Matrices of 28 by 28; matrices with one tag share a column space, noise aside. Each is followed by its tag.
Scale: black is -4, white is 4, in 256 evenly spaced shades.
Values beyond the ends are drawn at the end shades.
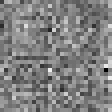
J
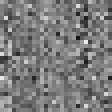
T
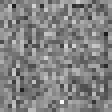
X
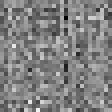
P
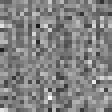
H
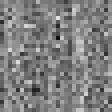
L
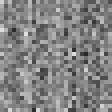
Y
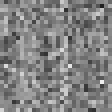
P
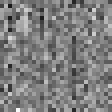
P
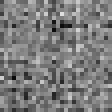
H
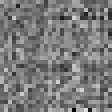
P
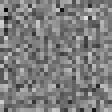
P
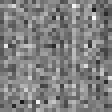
X
